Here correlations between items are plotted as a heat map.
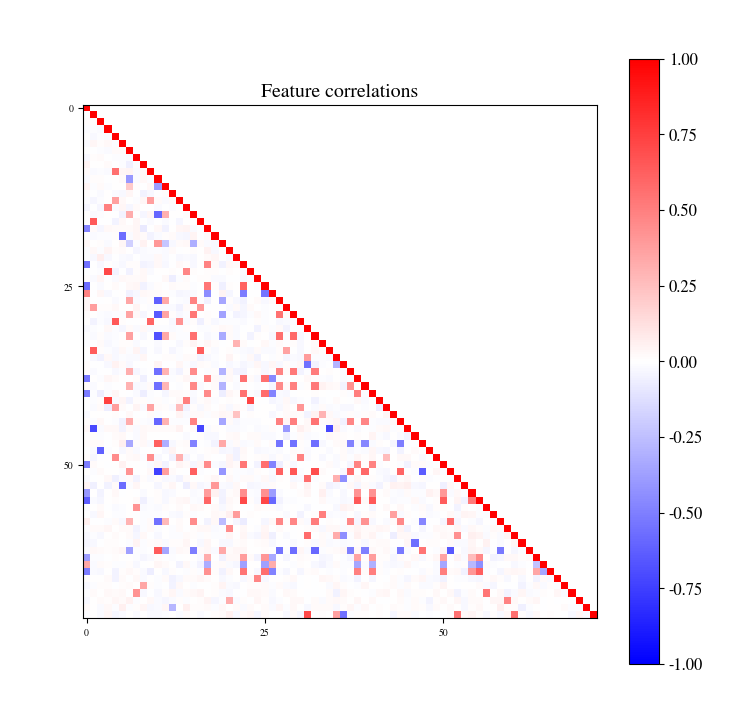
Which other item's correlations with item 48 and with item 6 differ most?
2
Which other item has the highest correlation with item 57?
33
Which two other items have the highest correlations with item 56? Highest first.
68, 7
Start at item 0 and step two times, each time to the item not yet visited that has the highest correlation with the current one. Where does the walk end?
64
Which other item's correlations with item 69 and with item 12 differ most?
59
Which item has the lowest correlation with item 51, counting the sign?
10
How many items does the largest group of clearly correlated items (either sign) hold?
15
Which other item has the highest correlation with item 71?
31
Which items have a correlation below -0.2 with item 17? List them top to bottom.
0, 26, 64
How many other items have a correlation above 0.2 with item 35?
4
